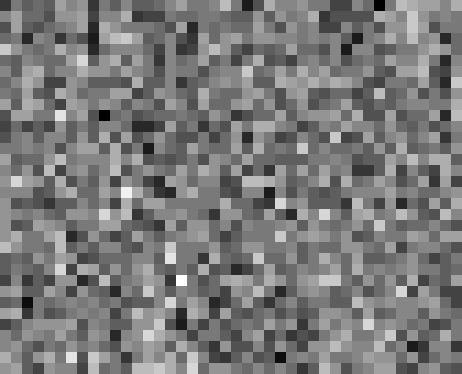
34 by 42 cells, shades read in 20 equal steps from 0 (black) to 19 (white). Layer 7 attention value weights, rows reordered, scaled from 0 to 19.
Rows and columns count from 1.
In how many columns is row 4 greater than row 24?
23
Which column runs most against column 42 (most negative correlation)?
35
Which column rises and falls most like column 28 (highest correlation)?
42
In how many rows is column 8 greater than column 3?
19
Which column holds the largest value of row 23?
16
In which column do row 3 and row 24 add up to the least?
9
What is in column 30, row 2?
4
